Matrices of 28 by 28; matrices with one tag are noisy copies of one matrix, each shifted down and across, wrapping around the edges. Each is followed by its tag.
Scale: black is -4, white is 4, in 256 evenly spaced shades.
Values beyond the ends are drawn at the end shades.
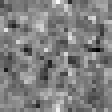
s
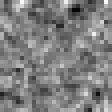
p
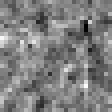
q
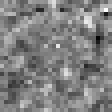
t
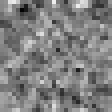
p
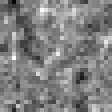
q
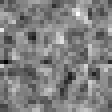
s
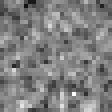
p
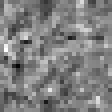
t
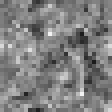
q
